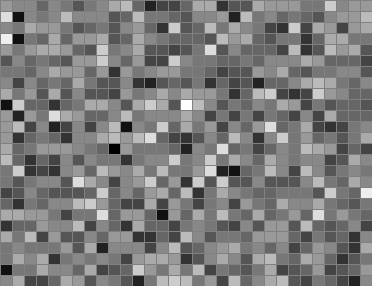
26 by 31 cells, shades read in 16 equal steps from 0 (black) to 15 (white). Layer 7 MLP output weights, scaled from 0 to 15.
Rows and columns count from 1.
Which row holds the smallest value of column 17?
18
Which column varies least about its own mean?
21
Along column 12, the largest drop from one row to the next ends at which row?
26
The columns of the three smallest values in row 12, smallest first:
11, 5, 28
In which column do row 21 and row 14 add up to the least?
10
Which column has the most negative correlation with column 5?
2
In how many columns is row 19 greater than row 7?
12
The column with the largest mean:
9
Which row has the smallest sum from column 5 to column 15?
8
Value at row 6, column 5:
6
